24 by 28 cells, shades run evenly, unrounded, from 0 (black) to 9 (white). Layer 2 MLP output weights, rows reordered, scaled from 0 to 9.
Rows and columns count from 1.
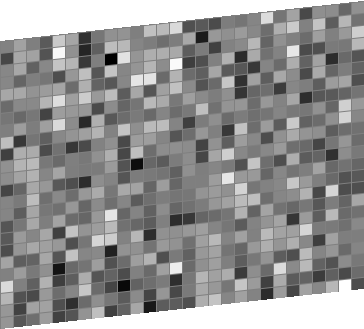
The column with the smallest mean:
15
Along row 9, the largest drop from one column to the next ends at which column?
2
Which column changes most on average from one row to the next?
9
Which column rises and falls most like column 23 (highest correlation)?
12
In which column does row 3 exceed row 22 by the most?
10
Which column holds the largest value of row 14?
18
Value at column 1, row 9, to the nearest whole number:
7
